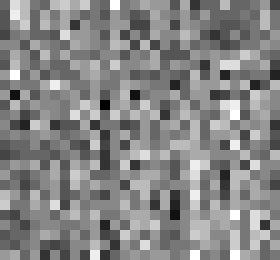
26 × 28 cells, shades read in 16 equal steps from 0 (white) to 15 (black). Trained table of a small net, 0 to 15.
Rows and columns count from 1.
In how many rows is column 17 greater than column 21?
11
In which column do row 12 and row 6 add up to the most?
17
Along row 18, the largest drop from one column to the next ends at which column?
24
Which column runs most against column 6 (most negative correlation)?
18
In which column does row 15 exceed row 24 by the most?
13
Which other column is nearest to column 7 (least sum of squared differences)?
3
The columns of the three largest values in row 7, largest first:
21, 28, 1
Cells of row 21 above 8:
4
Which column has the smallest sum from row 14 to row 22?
20
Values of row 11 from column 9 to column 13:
3 5 15 6 5
